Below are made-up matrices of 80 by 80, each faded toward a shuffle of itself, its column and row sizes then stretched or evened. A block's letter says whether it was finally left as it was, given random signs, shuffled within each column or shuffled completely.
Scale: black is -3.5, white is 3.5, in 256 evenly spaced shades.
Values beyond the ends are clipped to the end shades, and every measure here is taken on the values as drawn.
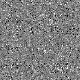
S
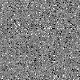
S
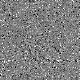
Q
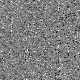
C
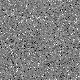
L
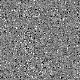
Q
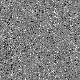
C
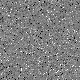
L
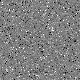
L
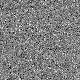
L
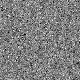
L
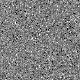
C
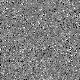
Q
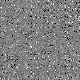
S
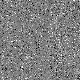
C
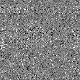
S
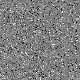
C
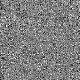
S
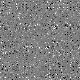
S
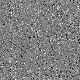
C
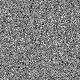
L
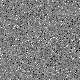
L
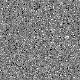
Q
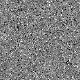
C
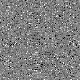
S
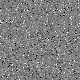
L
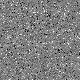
L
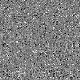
S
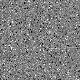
C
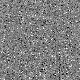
C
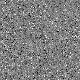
C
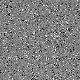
Q
